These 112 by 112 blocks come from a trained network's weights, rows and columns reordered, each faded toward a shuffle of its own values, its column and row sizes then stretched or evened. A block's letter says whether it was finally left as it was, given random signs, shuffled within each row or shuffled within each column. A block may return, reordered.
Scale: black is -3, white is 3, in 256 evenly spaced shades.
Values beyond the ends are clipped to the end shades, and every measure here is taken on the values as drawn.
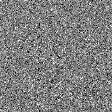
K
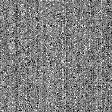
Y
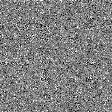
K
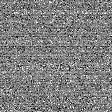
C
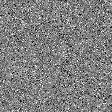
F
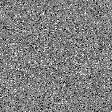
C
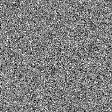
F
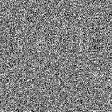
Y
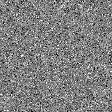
C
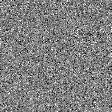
K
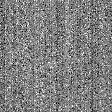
F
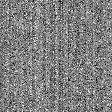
F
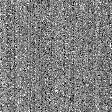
F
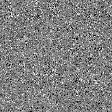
K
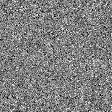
C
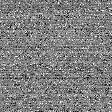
C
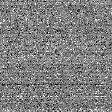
Y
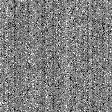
F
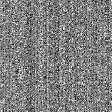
Y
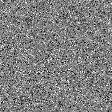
C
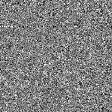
K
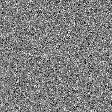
F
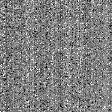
Y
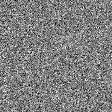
F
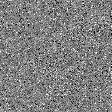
F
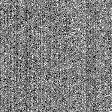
F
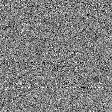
C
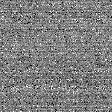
Y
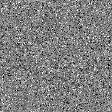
K
